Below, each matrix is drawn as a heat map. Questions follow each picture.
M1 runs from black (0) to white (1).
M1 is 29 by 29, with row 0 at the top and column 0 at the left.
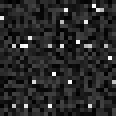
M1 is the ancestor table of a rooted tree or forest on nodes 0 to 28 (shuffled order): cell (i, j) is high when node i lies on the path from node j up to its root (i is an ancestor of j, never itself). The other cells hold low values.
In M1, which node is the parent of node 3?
26
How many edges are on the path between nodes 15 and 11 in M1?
2
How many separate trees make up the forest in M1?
9
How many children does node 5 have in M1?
2
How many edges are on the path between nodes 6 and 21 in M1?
4
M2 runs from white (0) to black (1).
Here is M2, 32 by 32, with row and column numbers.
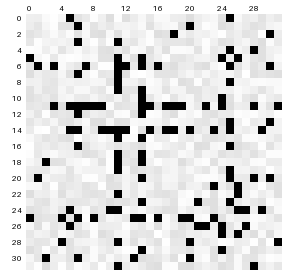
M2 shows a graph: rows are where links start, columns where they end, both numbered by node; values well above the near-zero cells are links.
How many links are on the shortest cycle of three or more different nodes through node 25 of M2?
3
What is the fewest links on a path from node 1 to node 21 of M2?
4
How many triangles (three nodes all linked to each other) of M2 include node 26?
2
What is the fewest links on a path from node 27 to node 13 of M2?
5
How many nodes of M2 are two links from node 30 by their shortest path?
10
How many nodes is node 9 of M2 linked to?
2
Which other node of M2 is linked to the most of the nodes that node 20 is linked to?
node 6
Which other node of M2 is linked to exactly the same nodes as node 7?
node 3
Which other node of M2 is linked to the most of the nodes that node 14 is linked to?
node 11
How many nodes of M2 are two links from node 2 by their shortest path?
5
